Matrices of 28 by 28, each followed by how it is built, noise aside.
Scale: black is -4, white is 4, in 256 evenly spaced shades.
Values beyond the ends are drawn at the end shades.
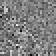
lower triangular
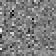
uneven columns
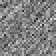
Hankel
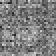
blocks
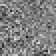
lower triangular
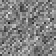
Hankel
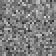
noise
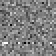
uneven rows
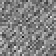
Hankel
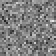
noise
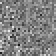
lower triangular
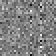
uneven columns
